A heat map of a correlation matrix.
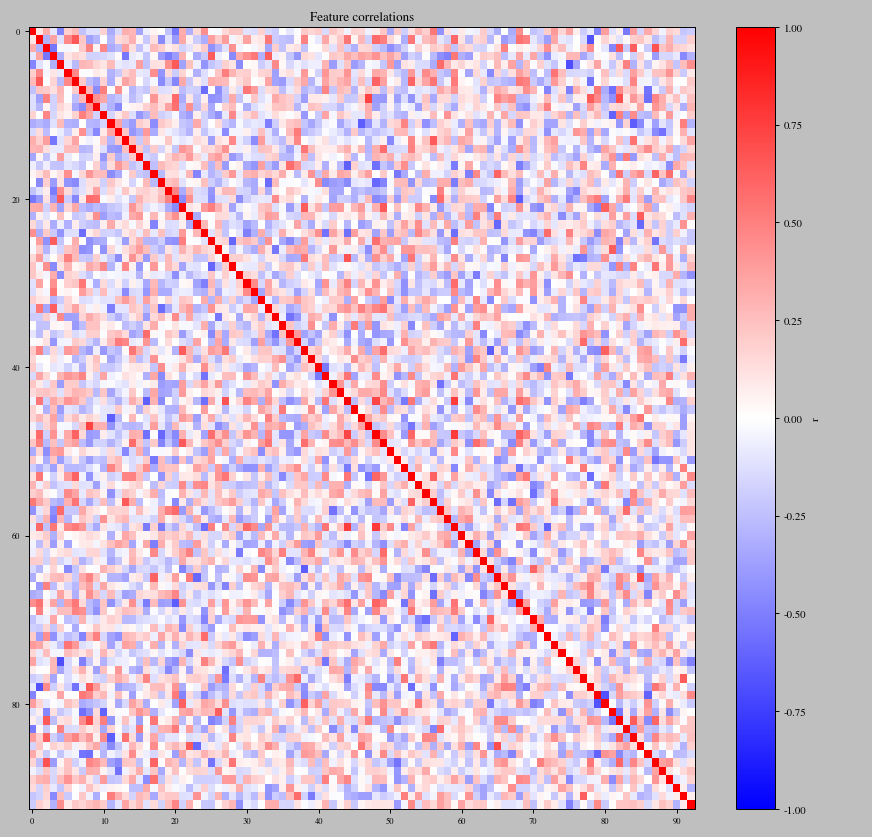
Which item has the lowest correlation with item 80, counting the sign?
79
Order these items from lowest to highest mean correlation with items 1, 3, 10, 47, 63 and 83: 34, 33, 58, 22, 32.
32, 58, 22, 34, 33
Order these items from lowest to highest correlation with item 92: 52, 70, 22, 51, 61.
51, 70, 52, 61, 22
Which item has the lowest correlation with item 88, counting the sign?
12
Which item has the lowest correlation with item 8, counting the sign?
86
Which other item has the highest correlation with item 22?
85
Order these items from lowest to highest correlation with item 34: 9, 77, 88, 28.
77, 88, 28, 9
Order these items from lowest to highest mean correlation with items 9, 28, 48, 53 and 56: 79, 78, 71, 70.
78, 70, 79, 71
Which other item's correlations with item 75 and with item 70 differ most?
24
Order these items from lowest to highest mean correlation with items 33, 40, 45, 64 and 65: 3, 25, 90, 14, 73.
90, 73, 14, 25, 3
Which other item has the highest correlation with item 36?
16
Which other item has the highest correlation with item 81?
26
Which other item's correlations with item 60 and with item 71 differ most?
40
